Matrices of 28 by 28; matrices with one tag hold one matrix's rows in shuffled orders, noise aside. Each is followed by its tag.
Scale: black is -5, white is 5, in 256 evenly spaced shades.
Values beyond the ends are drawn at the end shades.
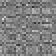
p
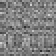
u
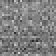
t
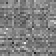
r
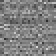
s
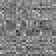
p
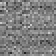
u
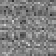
r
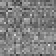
u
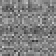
t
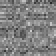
r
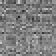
p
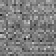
u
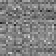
u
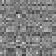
p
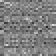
s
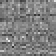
r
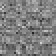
p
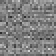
u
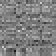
p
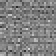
u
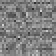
p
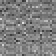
p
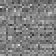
u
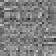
s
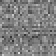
t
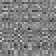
t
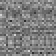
u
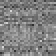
s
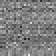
u
